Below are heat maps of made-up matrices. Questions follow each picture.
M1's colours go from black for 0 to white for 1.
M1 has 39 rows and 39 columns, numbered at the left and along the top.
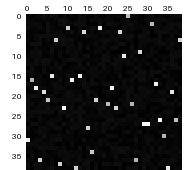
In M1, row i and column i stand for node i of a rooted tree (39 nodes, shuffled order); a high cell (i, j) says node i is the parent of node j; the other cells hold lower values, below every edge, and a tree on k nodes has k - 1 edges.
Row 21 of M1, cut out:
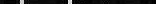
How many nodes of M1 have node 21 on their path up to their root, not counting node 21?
3
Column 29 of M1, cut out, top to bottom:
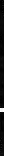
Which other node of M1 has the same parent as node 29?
30
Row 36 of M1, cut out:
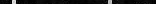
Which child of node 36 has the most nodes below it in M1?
3
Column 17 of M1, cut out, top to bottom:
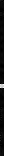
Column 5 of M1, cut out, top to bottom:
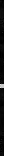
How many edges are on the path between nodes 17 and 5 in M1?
2
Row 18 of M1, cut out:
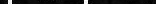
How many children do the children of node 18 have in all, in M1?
3
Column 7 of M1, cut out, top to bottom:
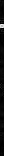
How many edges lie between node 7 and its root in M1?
7
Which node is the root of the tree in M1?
19
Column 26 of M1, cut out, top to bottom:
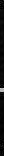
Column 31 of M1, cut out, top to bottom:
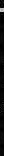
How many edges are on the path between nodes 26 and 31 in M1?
9
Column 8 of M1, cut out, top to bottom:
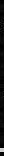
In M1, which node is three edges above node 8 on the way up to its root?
22
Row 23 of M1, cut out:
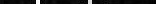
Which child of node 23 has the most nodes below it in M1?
9
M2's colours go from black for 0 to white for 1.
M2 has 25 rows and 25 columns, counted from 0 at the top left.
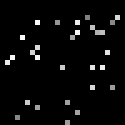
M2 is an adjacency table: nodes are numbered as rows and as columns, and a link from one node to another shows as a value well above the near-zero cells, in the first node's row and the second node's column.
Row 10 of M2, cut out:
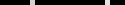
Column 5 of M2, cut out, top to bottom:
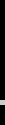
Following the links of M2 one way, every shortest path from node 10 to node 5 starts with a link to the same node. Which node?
node 6
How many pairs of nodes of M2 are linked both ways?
3
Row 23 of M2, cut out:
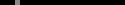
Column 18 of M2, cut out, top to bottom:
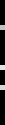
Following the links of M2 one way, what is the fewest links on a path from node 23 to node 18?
3
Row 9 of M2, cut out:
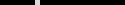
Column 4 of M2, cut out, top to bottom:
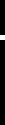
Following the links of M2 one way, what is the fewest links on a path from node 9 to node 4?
2
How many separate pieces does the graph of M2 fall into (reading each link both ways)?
4
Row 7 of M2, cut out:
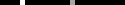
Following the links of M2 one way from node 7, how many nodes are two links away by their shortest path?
3
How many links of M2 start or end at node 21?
2
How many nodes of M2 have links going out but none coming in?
3
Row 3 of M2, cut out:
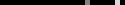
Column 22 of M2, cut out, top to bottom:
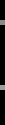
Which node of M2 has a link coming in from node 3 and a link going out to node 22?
node 17
